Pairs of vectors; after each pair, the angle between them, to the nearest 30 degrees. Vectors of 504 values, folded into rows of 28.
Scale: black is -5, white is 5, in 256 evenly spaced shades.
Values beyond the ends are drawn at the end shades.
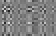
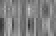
90 degrees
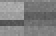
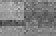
30 degrees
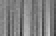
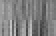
90 degrees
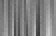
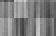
120 degrees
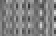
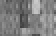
120 degrees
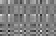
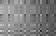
120 degrees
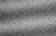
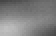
90 degrees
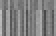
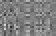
90 degrees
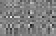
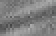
120 degrees
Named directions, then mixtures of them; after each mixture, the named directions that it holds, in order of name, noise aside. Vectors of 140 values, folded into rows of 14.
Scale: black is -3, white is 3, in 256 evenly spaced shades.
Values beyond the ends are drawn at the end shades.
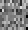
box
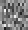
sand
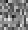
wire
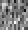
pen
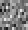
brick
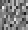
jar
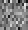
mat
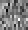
pen, sand.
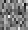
mat.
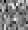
box, jar, mat.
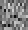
sand.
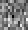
pen, wire.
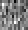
pen.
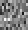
brick, wire.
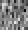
pen.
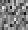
jar.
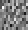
jar.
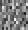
jar.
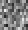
brick, jar, wire.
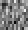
pen.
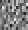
jar.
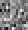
brick.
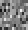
brick.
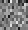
mat.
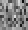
mat, pen, wire.
